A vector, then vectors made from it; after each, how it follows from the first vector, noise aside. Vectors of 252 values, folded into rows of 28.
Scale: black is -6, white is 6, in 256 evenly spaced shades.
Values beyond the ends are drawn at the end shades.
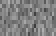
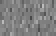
wrapped around, negated, partly zeroed.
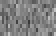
wrapped around, negated.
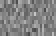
sign-scrambled.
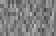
sign-scrambled.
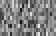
reversed, scaled up.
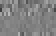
wrapped around, partly zeroed.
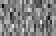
wrapped around, scaled up.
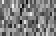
reversed, scaled up.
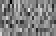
wrapped around, scaled up.
